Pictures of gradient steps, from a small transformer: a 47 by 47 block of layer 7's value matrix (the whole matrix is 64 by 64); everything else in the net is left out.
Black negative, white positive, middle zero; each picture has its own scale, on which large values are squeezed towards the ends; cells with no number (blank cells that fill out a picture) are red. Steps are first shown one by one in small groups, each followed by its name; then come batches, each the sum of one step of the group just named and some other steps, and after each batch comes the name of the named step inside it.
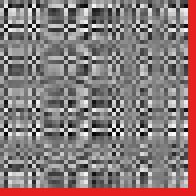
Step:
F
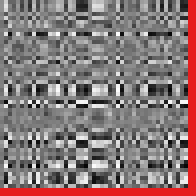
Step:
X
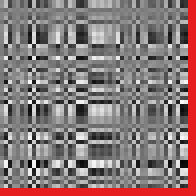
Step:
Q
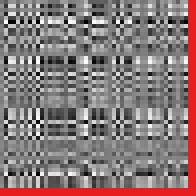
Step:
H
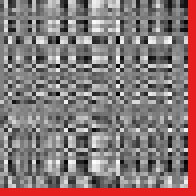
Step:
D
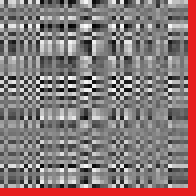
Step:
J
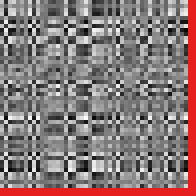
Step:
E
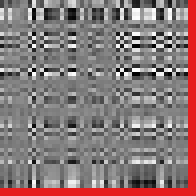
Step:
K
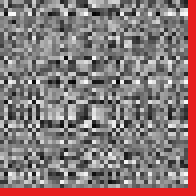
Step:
F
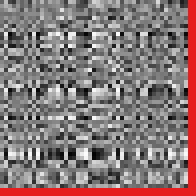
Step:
X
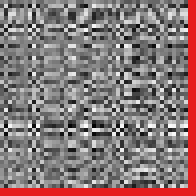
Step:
F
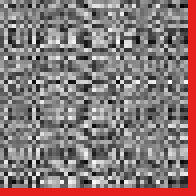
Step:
Q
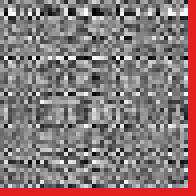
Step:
Q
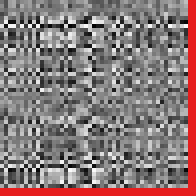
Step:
H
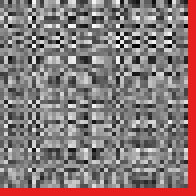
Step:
K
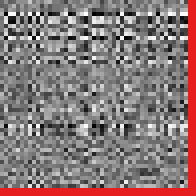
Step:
H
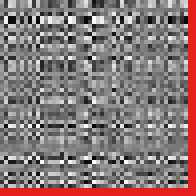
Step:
H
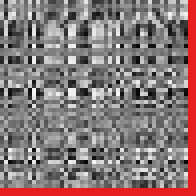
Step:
E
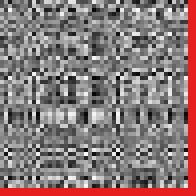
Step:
K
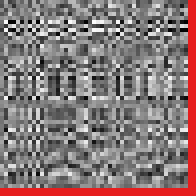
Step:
H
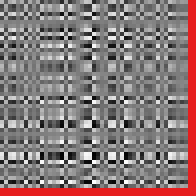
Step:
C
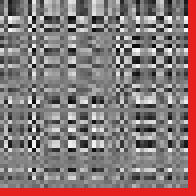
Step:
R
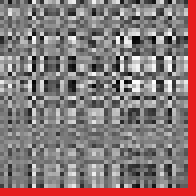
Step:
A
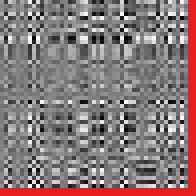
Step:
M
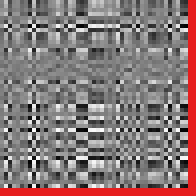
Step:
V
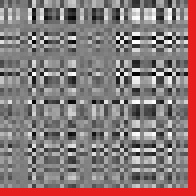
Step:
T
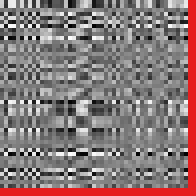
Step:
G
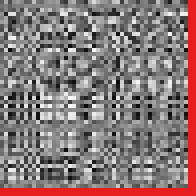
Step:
A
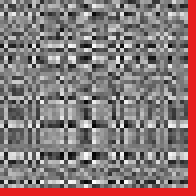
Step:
C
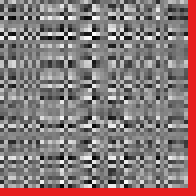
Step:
C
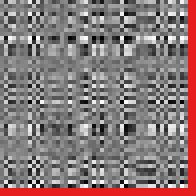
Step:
M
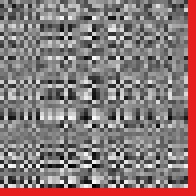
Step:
C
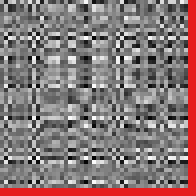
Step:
R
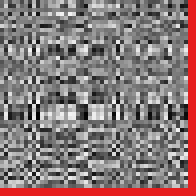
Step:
V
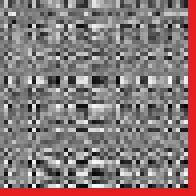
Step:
V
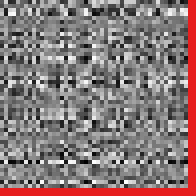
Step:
C
